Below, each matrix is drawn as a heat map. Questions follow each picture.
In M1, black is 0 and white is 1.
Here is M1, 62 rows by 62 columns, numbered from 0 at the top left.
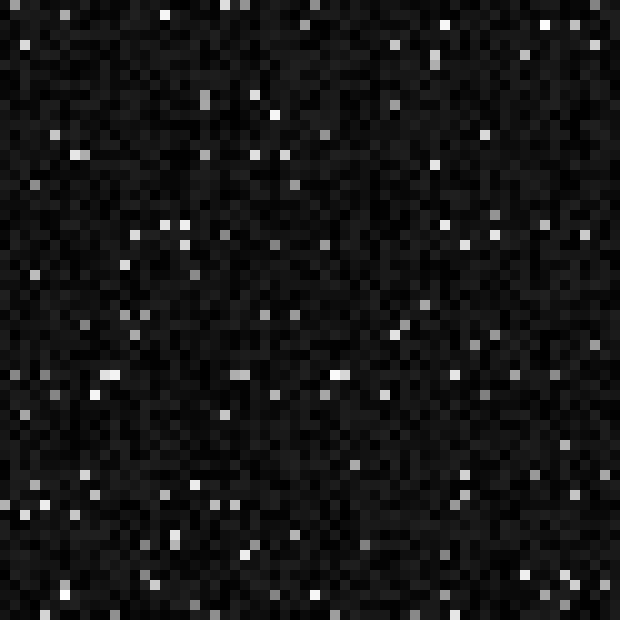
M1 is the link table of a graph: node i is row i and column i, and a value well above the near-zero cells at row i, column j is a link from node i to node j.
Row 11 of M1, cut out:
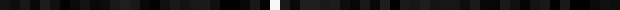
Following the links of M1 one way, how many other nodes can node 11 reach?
3
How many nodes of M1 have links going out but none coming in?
3
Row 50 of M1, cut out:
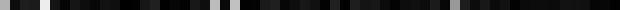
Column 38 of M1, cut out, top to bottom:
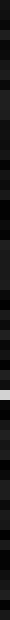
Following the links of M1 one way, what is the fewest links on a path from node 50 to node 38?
3
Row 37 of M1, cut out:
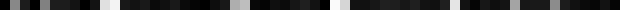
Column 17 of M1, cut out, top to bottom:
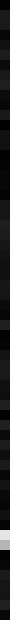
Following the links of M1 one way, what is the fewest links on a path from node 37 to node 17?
4
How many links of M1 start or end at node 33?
5
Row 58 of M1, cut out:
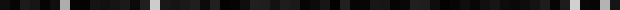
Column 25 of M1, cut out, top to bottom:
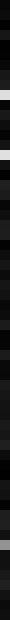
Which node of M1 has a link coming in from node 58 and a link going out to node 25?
node 15
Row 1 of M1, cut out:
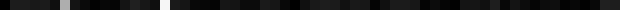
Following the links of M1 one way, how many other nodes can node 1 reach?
3
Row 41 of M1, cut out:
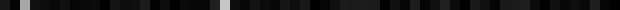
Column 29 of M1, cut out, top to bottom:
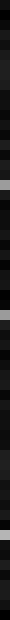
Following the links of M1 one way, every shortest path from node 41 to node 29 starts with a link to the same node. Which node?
node 22
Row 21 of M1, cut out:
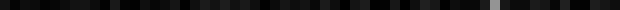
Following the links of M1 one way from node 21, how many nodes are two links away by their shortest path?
4
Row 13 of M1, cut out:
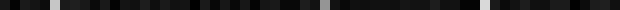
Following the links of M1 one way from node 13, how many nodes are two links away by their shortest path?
6
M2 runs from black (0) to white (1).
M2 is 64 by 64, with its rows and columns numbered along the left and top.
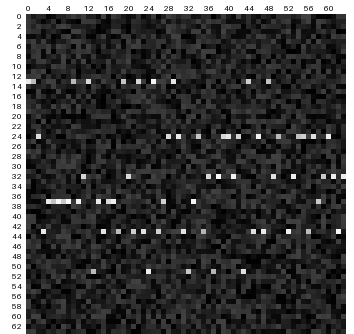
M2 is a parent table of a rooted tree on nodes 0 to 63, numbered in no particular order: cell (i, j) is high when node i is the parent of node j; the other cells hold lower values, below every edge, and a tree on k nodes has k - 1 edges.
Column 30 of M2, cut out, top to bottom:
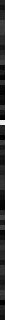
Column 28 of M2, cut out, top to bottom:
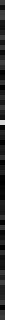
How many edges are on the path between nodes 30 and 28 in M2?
2
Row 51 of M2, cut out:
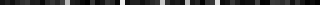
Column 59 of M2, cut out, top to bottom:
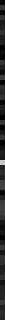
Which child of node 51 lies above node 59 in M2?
32
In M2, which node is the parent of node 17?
37
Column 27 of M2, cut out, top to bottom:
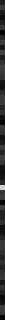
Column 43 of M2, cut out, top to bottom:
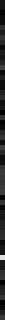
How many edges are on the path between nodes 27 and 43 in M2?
3
